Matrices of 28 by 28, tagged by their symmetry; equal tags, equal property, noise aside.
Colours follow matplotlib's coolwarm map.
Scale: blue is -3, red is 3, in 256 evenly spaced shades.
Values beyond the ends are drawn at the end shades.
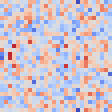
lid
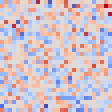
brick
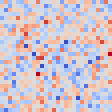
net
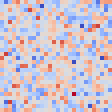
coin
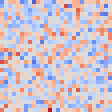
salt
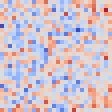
lid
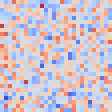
lid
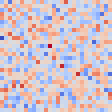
coin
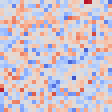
net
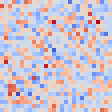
salt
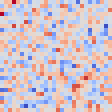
net
